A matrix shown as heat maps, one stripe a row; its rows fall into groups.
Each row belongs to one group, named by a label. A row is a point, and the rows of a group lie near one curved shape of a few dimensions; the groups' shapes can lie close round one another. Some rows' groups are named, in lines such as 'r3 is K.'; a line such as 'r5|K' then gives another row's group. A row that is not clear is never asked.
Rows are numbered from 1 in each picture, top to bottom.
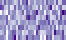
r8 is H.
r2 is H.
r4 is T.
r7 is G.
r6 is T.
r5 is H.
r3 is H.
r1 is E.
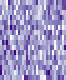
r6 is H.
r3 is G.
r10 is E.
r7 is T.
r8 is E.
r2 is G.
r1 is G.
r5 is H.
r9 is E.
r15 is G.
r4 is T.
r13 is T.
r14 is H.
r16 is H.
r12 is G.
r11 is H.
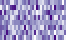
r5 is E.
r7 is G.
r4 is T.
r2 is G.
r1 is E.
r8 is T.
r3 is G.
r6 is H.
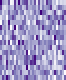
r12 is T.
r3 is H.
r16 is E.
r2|H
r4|G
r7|G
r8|G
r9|T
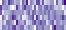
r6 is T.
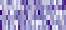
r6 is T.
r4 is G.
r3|T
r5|G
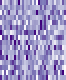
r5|H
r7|T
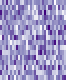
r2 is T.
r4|T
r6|G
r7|T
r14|H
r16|G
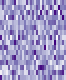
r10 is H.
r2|T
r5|H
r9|G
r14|H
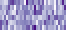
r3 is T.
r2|G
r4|G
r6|T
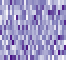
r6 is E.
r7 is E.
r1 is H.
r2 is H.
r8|T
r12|H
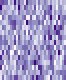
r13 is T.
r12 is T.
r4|T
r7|G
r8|T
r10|G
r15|H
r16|G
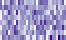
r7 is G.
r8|T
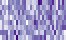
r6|H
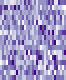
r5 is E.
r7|H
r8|H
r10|H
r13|G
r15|T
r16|G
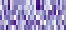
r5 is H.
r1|T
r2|T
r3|T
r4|G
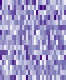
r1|T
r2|H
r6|H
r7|G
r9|T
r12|T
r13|G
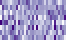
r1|T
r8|G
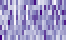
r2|H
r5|G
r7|H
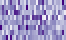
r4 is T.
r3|G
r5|H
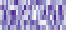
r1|G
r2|H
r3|T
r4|T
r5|H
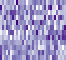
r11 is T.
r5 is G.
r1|G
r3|H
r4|T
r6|E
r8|H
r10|E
